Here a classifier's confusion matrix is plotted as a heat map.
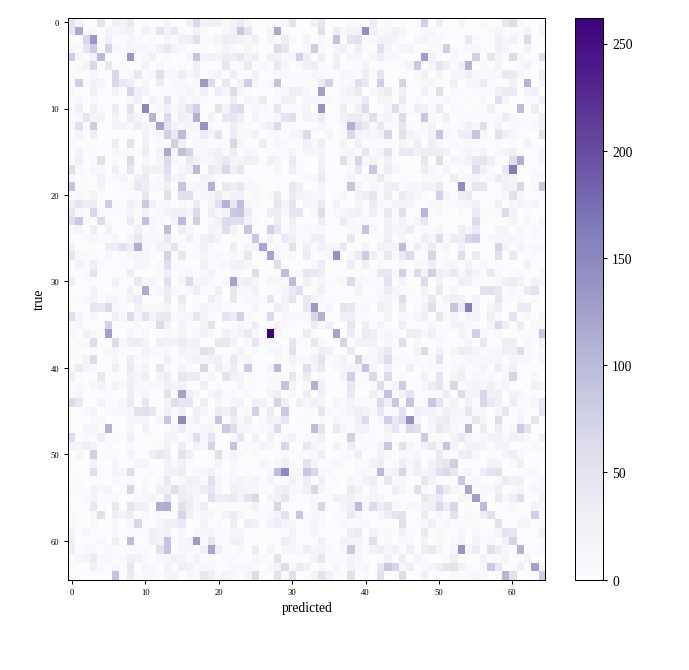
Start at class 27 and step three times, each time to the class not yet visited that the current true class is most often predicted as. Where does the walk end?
54
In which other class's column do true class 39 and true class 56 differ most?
12
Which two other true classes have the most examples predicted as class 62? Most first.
7, 2
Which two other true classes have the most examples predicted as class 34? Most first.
10, 8
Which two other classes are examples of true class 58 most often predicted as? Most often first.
9, 45
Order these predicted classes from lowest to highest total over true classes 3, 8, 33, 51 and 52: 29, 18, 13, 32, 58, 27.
27, 18, 13, 58, 32, 29
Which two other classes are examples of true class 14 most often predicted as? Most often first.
22, 8
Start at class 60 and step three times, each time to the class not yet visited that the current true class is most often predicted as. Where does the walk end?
38
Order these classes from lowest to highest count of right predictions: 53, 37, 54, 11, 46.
37, 53, 11, 54, 46
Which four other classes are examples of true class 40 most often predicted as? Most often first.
28, 24, 18, 32
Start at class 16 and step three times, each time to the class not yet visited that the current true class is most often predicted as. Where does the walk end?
19
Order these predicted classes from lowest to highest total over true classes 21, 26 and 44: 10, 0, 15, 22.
15, 22, 0, 10
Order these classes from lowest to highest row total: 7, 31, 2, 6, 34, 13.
6, 31, 2, 34, 13, 7
